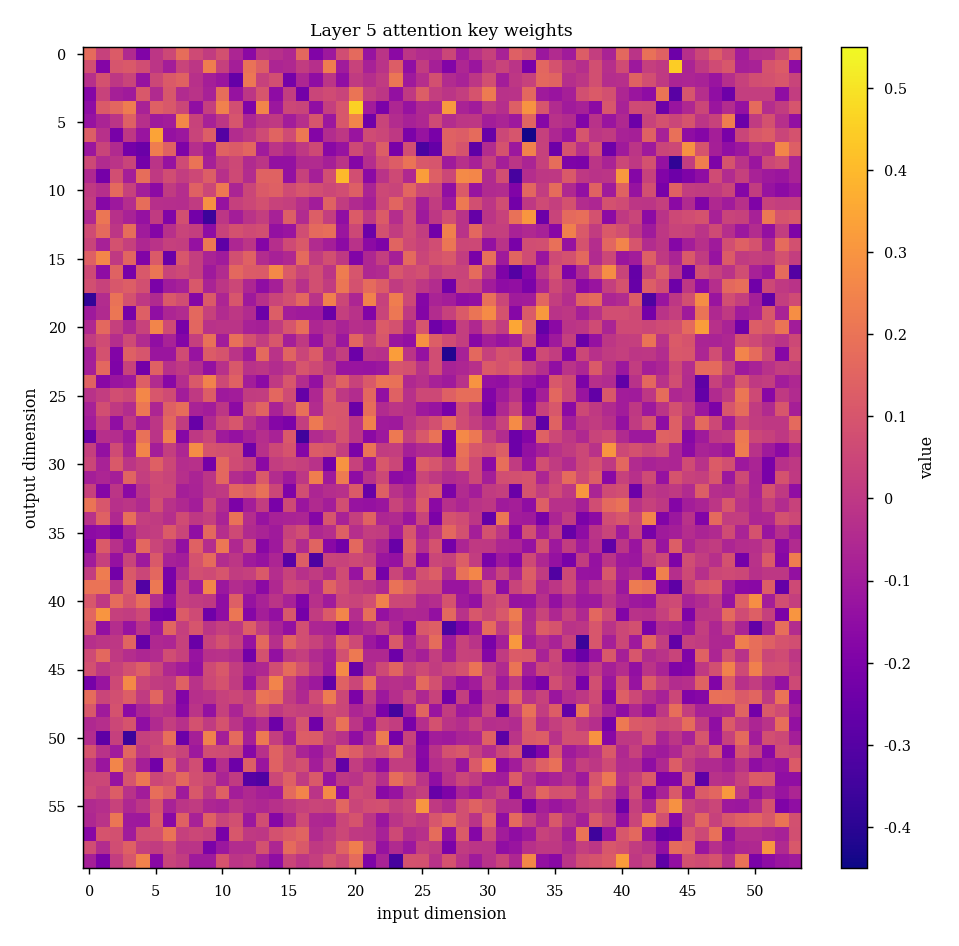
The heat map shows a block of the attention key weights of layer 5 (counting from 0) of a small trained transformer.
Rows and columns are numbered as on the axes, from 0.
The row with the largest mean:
56
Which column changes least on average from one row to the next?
24
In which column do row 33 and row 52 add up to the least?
11
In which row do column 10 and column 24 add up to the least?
6
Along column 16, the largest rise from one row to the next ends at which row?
26
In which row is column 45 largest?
7
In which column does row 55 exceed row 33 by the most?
44
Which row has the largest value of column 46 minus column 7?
20
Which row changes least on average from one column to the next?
55
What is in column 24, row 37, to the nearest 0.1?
0.1
